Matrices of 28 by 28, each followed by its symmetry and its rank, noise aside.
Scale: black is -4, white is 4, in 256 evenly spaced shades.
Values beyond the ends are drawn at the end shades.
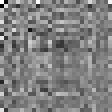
no symmetry, rank three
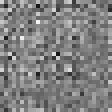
symmetric, rank three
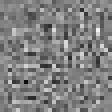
antisymmetric, rank six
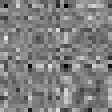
no symmetry, rank three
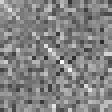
symmetric, rank six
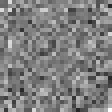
symmetric, rank six
